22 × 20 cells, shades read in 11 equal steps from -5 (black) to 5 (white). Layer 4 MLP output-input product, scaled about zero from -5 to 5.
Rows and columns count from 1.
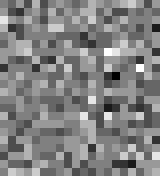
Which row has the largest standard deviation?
9
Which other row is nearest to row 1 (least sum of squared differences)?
12
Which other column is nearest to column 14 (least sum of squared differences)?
11
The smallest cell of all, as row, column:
10, 15
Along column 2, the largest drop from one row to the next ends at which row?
4
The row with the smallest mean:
14
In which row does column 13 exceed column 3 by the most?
19
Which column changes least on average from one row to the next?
13
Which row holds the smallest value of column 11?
5
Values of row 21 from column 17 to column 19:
-4 1 1
